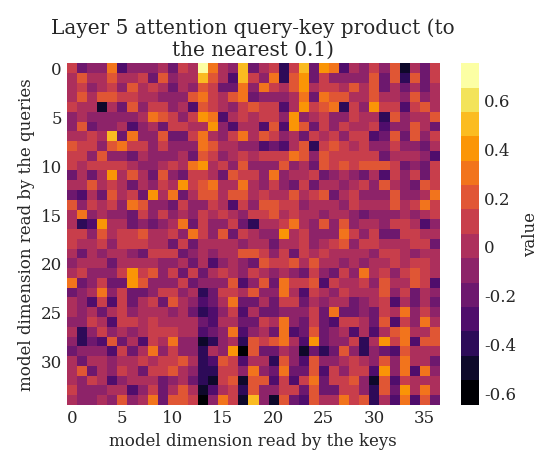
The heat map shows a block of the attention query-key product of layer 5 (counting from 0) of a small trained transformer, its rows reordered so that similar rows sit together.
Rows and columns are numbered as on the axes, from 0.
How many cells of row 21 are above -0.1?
23
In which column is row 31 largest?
31
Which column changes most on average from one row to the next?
6
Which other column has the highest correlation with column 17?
13
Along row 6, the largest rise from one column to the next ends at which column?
22
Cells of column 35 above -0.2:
28
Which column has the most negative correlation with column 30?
33
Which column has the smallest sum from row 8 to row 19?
24
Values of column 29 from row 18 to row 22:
0.1 0 -0.1 0.3 0.1
